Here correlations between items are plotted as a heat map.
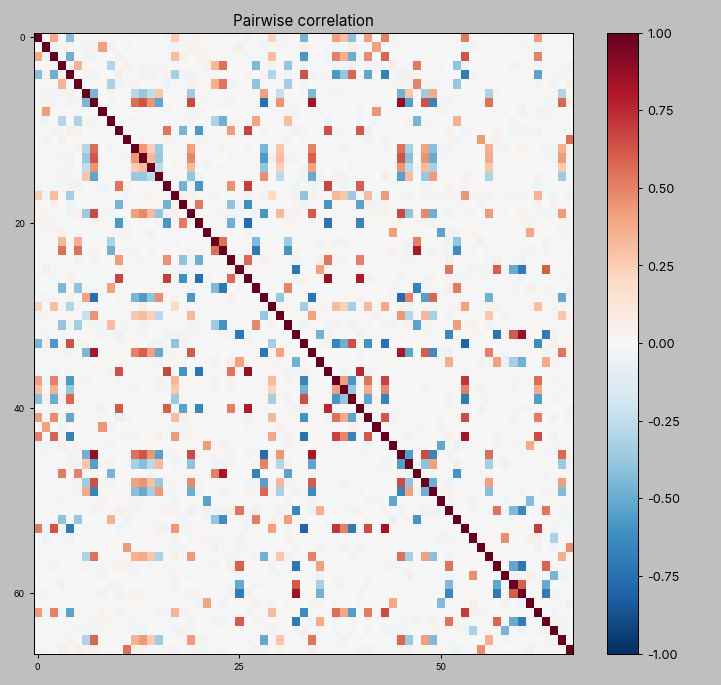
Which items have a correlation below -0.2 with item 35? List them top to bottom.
32, 59, 60
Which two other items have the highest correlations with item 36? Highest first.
26, 40
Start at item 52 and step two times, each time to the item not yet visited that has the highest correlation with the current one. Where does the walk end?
31
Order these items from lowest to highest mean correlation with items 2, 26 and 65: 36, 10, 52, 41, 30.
52, 30, 41, 10, 36
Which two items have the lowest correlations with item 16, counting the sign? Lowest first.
20, 18
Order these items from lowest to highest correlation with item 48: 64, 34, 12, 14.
64, 14, 12, 34
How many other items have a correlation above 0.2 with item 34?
10
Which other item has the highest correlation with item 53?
43
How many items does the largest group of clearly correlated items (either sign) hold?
16
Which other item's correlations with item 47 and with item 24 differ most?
23
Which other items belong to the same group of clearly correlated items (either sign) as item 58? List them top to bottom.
54, 64
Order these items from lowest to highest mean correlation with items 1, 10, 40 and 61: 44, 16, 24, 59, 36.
59, 44, 24, 16, 36
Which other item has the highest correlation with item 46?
28
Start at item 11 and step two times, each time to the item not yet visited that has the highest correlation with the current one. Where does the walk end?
55
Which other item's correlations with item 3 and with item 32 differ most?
60
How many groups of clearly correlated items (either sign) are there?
9
